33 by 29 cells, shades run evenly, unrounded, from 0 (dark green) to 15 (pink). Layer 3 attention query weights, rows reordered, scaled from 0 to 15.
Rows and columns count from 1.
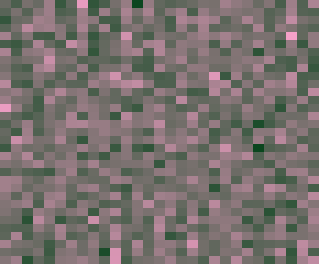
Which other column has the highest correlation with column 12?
27
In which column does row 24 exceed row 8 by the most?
26
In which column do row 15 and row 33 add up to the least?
3
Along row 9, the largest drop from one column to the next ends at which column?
29
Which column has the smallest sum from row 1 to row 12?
9
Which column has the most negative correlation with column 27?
28
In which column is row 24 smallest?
20
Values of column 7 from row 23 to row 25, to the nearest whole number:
7 6 6
